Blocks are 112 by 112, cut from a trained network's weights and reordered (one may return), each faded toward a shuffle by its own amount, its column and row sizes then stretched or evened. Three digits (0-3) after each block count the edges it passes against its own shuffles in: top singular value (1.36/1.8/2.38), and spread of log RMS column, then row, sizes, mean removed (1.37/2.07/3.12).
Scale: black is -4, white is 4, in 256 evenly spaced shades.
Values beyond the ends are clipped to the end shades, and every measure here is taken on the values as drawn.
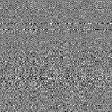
3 0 3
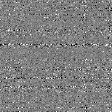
1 1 3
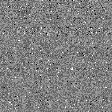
0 1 2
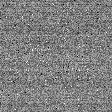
1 1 0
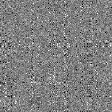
2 2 1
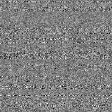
1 1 3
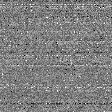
2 1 2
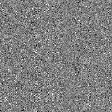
2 2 0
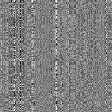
3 3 0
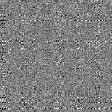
3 2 2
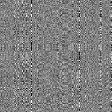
3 3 1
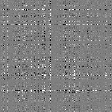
1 3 3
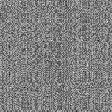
3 0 0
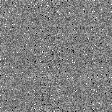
0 2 1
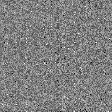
0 2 1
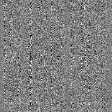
0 3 1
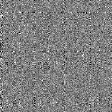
2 3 2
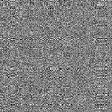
3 2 2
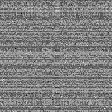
3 0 0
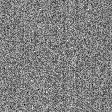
1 0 0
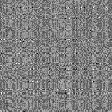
3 1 2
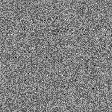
0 0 2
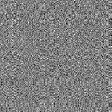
3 2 1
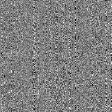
0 3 1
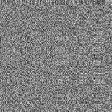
3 0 1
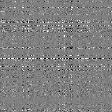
2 2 3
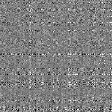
2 2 3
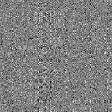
3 2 1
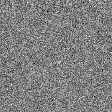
0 1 1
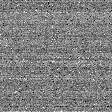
2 0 1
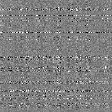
1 2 3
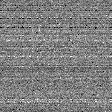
3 1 2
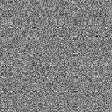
3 0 2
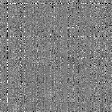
2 3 2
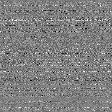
1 0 3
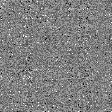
0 2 1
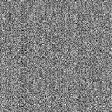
2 1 2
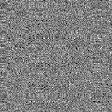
3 1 1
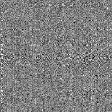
2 2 2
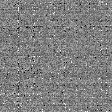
1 2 1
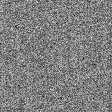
1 0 0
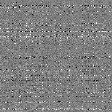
1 2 3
